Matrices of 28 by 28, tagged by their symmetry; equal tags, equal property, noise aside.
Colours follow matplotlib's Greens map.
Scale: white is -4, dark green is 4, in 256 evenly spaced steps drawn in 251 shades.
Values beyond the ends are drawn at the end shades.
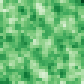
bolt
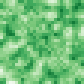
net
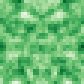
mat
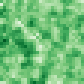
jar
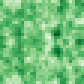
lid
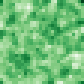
net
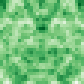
mat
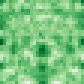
mat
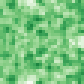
lid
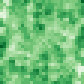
bolt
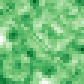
net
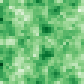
lid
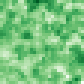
jar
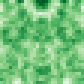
mat
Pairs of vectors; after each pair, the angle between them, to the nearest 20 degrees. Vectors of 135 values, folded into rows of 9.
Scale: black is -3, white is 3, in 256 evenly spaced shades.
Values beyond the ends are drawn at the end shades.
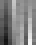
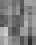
120 degrees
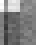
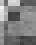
60 degrees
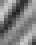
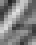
160 degrees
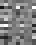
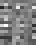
20 degrees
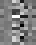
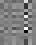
80 degrees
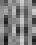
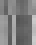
100 degrees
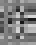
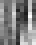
80 degrees
